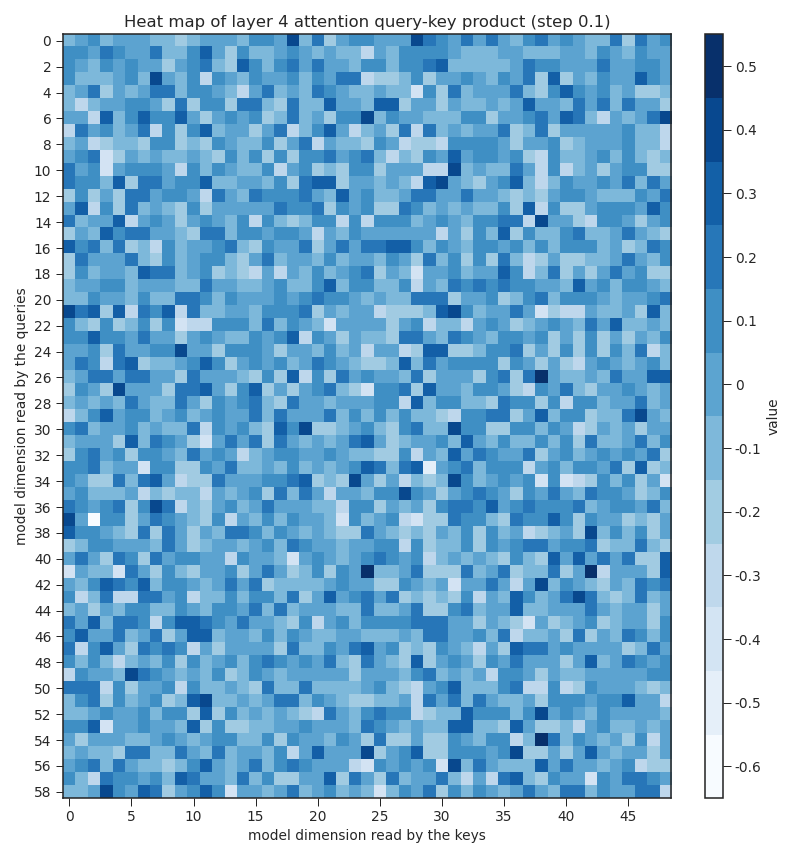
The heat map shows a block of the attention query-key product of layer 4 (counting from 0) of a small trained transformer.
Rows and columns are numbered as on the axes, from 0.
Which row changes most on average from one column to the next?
41
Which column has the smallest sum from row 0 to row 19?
9
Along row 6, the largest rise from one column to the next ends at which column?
3
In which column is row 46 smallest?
36
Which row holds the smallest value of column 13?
58
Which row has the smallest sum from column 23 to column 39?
38
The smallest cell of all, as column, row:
2, 37
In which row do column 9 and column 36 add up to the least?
22
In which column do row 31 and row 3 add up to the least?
11
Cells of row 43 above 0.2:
3
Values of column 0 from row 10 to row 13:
0.2 0.2 -0.2 0
